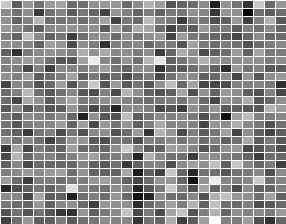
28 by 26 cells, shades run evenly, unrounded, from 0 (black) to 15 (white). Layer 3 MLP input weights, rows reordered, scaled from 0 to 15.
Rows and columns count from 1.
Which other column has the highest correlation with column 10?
4
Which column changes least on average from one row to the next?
5
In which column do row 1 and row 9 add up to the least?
20
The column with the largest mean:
12
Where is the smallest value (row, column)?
2, 23
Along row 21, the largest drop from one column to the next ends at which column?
21
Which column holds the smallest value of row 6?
10
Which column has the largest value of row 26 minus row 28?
18
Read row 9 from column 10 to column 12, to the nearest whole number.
9 7 6
